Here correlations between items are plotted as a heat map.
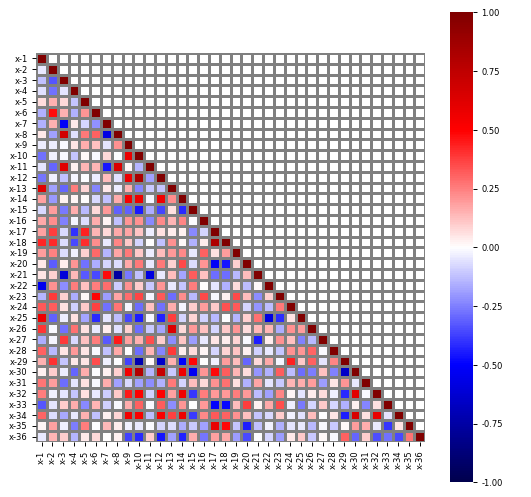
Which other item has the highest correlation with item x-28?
x-13
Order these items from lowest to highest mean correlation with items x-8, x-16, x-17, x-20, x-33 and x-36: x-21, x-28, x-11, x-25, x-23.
x-21, x-25, x-28, x-11, x-23
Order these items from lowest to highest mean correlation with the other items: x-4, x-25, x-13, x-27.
x-25, x-4, x-27, x-13
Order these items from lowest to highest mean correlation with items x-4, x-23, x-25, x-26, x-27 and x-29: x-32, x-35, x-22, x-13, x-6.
x-35, x-32, x-22, x-6, x-13
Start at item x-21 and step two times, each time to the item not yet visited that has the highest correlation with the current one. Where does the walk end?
x-22
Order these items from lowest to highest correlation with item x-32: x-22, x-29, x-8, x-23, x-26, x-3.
x-29, x-22, x-3, x-26, x-8, x-23
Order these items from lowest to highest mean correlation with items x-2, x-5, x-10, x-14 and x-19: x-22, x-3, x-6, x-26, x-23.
x-3, x-26, x-22, x-6, x-23
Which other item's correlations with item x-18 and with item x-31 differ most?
x-17
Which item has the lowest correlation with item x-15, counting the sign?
x-30
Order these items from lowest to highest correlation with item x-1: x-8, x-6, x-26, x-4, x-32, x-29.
x-6, x-4, x-8, x-29, x-32, x-26
